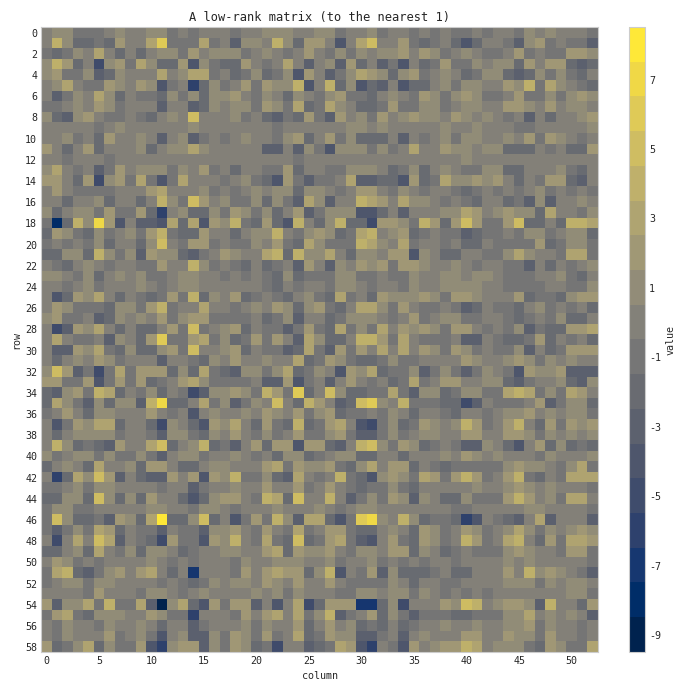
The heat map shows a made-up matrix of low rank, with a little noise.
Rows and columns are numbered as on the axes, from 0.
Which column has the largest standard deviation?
11
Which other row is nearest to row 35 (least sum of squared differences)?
46
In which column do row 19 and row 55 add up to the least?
14
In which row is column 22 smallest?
58
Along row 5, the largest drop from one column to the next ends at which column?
25
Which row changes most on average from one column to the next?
18
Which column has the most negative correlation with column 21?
35
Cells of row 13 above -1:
33
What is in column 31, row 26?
3
